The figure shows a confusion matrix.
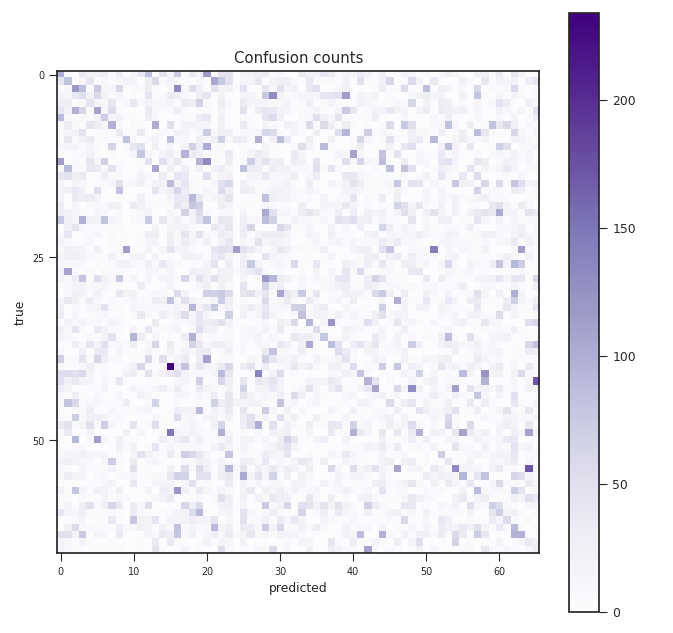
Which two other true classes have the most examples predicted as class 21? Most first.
1, 62
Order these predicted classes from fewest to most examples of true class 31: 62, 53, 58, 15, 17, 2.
58, 2, 53, 17, 62, 15
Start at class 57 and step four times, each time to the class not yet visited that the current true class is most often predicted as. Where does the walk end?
20
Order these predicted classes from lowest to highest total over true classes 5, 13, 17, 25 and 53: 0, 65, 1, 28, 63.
63, 65, 0, 1, 28
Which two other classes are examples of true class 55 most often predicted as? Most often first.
25, 58
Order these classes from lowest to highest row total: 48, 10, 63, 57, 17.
17, 57, 10, 48, 63
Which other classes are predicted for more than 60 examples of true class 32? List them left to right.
18, 21, 33, 44
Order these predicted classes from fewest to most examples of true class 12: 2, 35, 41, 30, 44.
2, 30, 35, 41, 44
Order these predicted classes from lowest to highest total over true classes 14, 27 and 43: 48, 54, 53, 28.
53, 28, 54, 48
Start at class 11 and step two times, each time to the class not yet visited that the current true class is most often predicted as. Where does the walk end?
15
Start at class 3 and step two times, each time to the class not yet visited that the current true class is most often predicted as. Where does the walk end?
28
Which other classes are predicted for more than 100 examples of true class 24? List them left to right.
9, 51, 63
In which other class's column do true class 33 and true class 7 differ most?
13
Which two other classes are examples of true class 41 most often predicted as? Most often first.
27, 58
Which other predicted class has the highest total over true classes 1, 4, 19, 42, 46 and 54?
64
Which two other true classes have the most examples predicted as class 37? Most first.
34, 54
